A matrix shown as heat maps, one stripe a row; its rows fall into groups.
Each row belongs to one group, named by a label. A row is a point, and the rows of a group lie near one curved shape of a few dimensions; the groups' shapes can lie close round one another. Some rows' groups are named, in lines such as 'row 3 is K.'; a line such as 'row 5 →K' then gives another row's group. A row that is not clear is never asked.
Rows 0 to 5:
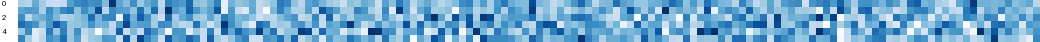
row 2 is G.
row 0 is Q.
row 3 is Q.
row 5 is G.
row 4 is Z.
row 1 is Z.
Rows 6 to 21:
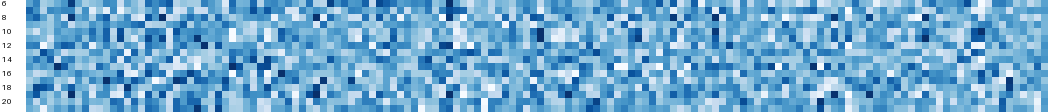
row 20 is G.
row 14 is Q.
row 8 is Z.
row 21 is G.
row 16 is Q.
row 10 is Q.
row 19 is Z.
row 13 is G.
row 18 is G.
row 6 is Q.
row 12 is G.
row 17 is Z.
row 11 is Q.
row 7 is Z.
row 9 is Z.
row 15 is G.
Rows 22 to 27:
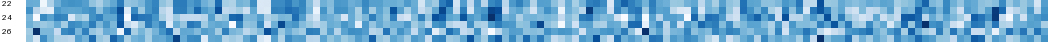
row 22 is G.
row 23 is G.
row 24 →G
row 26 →G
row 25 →Q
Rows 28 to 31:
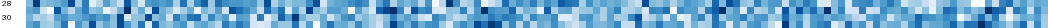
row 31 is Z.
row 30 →Q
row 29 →Z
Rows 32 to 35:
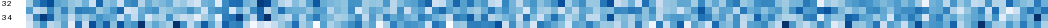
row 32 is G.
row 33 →Q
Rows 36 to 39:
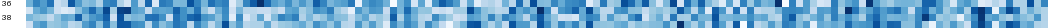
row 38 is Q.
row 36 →Z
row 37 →Q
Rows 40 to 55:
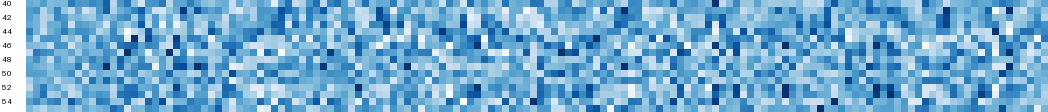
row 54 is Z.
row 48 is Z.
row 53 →Q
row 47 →Q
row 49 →Z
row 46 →Q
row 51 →Z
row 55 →G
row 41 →Z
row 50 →Q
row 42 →Z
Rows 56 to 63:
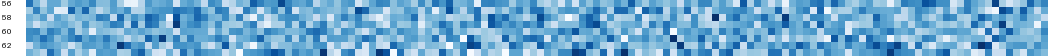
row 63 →Z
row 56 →Q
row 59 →G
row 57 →G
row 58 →Q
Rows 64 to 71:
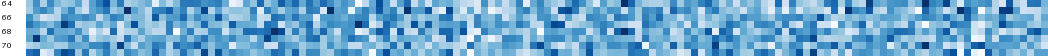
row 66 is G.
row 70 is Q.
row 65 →Q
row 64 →Z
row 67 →Q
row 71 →G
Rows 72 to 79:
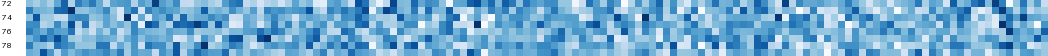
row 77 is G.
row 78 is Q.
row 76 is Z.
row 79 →Z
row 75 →G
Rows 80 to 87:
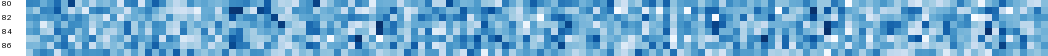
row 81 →G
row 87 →Z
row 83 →Z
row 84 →Z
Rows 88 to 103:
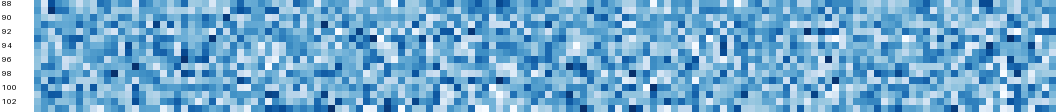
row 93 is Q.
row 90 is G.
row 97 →Q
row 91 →Z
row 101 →G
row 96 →G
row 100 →G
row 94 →Q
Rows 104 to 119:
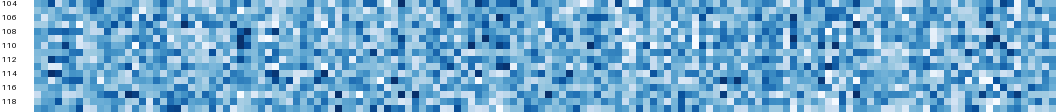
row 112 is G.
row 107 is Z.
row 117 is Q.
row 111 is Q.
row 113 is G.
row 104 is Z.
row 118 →Z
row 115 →G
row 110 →G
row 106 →G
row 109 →Z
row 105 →Q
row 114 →G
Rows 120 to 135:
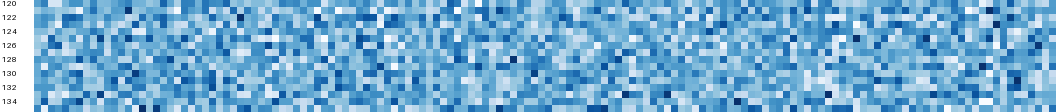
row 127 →G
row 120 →G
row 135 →G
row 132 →Q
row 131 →Z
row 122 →Q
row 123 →Z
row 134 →G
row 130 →Q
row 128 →Z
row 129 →G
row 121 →Q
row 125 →Z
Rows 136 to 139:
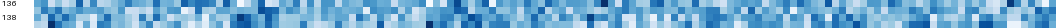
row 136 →G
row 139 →G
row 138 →G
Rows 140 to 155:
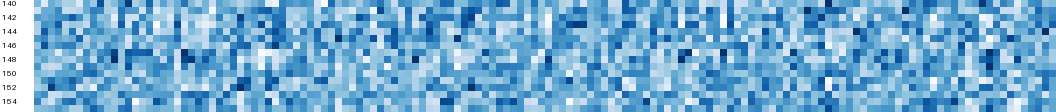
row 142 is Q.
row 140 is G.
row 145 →Q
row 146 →G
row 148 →Z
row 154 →Q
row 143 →Q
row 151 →G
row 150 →Q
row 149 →Q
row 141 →Q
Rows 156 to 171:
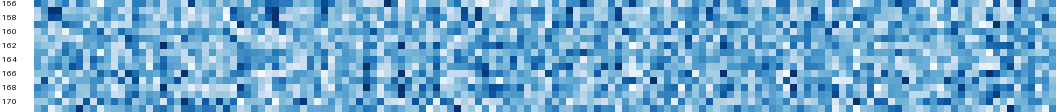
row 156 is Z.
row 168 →Z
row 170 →Z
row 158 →G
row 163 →Z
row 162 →Z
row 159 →Z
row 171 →G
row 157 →G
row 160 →G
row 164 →Z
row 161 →Q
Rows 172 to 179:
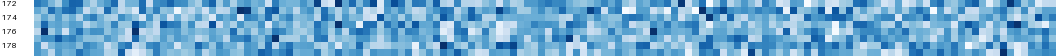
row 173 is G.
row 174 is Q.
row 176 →G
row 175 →Q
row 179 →Q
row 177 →G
